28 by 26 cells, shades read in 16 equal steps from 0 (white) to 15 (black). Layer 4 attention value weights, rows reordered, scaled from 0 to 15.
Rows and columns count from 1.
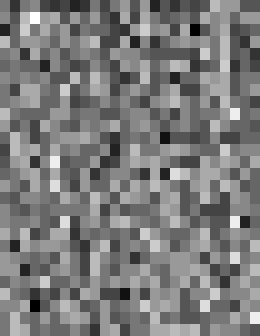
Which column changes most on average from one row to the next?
18
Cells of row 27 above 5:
21
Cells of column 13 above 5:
24
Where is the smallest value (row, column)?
2, 4
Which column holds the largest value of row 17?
23
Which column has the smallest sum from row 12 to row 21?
6
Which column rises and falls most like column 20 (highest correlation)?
1
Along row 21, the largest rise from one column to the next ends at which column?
12
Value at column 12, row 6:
11
